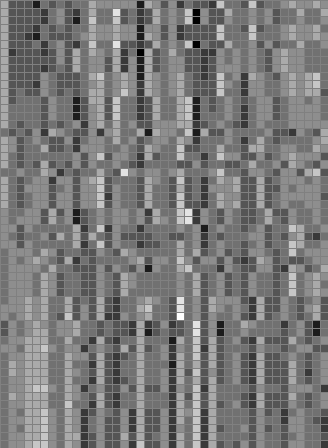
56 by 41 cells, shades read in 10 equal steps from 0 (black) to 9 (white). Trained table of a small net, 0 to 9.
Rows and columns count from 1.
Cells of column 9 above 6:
2
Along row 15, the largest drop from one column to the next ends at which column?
25
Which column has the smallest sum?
26
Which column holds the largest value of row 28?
24
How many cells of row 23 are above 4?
19
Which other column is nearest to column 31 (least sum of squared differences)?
35
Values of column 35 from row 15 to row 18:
3 4 3 3
